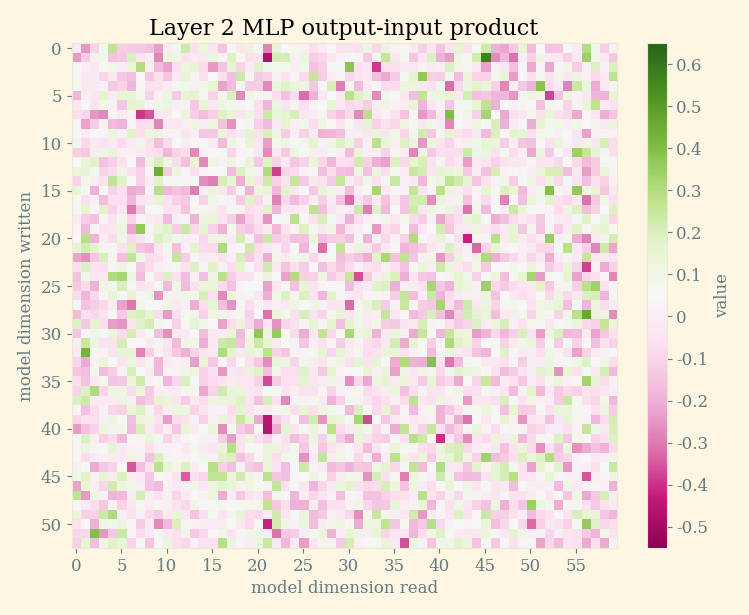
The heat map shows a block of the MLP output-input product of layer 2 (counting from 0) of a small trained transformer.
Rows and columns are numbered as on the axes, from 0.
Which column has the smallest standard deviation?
11
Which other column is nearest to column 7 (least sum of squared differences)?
28
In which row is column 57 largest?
25
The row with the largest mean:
43
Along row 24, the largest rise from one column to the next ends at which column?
24
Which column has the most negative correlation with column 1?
36
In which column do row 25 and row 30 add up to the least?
10
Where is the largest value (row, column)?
1, 45
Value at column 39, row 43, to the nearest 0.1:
-0.1
